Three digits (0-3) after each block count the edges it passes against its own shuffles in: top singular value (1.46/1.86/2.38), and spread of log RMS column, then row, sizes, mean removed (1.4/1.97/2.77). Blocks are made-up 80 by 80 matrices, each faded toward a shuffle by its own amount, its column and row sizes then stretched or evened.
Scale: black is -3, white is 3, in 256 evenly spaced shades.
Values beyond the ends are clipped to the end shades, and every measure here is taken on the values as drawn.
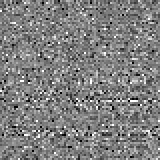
2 0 2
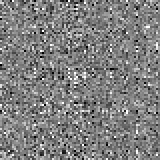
0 3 2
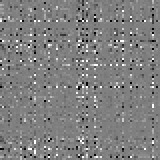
2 3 3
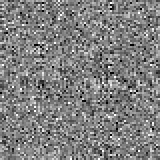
2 1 0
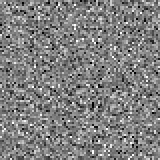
2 0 0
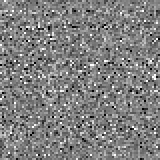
0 0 2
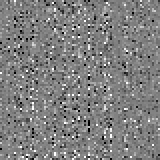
0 3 0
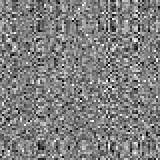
3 2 0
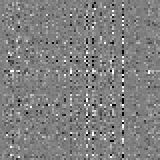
3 3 2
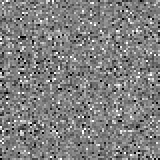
1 1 1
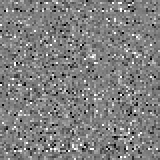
0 1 2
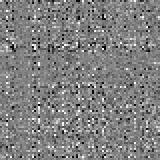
1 3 3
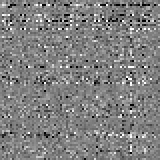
2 2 3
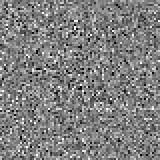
0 0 1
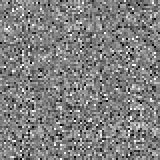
2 2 0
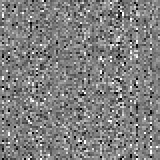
0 3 0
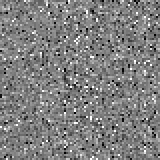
0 2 0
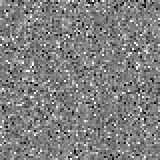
0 0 1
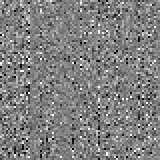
1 3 1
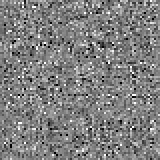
2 2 2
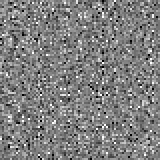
2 2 0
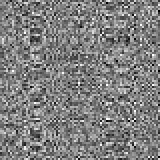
3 2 1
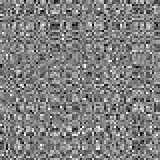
3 0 2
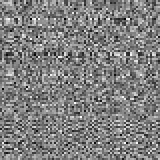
3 0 2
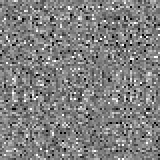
2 1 2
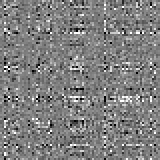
3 3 3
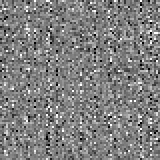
1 3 1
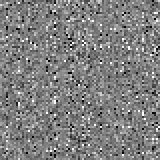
0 3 1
